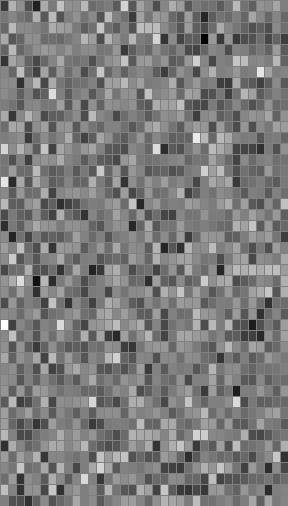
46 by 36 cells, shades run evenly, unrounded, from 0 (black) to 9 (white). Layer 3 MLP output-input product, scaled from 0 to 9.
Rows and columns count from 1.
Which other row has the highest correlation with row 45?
2
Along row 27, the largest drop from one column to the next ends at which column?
35
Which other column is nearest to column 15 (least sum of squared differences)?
14
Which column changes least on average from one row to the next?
9
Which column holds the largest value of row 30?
1
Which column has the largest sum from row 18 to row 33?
15
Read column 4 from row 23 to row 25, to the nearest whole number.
4 4 6
